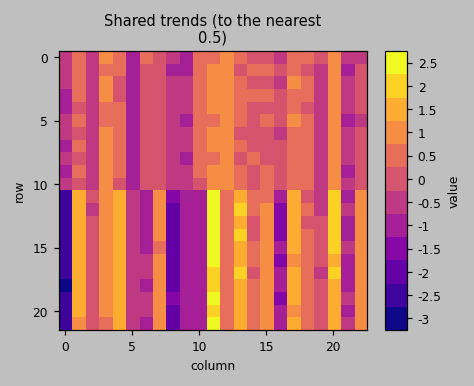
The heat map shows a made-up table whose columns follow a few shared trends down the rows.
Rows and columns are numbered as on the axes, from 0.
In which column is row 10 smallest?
5
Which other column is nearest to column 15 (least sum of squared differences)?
7
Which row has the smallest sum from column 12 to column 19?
6
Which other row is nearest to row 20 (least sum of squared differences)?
16
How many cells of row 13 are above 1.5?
2
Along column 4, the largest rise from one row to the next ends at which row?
11
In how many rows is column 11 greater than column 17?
18
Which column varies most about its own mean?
0
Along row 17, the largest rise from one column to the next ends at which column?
1
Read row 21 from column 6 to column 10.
-1 1 -2 -1 -1
